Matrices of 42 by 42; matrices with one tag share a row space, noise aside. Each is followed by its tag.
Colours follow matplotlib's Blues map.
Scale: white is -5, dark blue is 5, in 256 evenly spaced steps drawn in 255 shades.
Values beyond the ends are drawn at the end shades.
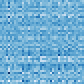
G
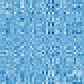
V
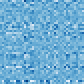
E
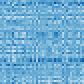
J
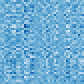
E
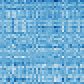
J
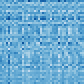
G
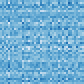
G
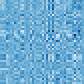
V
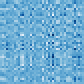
V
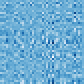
V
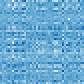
J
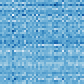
J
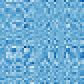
E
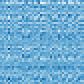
G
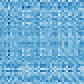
G
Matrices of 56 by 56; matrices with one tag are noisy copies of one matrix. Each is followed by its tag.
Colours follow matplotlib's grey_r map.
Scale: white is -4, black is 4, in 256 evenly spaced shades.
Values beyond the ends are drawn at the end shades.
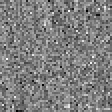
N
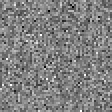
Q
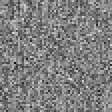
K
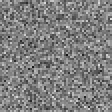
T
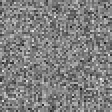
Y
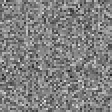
Y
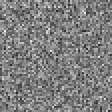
Q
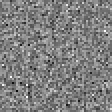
Y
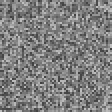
K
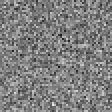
T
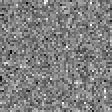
T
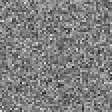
Q
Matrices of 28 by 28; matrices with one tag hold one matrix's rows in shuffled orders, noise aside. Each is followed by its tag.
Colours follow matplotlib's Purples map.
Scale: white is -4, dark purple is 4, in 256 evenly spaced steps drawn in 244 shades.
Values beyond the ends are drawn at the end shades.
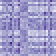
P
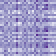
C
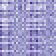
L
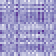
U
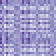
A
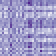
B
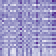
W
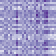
C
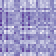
A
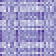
U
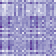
L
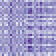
B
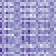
A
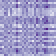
C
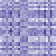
P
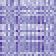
U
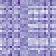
P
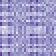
L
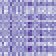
B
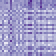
B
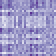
L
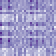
L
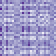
A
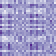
L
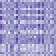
U
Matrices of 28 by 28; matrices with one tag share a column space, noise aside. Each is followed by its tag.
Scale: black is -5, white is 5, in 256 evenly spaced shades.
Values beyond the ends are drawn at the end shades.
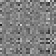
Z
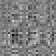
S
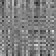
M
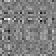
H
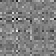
H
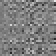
Z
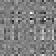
H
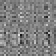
S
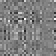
H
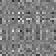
H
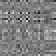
H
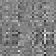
S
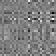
H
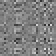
Z
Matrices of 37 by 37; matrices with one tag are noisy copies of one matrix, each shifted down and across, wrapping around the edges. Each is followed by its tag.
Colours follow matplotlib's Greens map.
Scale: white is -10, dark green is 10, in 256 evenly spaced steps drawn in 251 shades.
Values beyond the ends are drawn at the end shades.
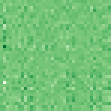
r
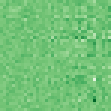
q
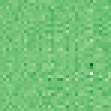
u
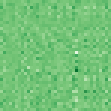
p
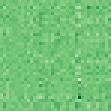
p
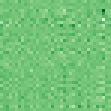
u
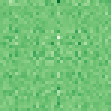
r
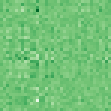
q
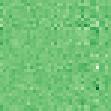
q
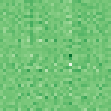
u
